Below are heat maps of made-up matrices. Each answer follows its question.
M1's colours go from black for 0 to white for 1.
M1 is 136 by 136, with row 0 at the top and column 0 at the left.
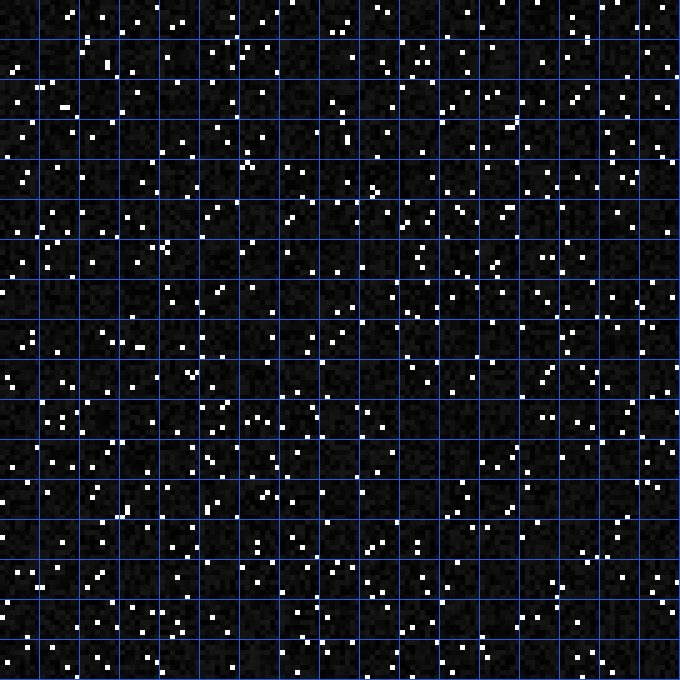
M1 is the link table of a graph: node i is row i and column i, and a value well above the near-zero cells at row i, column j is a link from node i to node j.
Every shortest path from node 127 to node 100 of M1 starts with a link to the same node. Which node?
node 96
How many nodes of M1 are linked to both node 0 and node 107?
2
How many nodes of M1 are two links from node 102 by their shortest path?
3
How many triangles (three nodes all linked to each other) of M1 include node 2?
4
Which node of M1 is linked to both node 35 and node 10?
node 16
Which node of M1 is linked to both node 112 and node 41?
node 91
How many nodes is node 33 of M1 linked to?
5
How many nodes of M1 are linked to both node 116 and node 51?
1
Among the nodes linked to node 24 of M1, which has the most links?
node 103
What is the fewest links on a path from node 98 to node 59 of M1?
5
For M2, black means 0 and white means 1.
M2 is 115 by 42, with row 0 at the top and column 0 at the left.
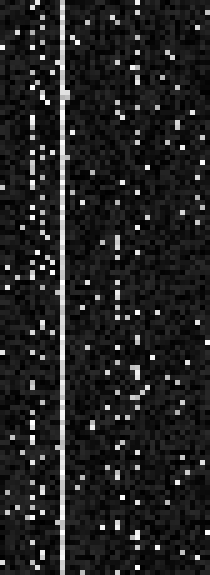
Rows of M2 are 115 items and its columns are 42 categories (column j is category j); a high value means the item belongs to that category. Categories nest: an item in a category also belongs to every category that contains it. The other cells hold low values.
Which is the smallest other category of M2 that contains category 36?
8
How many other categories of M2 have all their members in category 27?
9
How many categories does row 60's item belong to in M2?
1
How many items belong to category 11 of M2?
4
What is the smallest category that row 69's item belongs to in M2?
17
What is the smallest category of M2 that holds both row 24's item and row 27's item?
6
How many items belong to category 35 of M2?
6
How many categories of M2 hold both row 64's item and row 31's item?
2
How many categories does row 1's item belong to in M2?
2
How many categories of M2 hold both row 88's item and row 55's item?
2
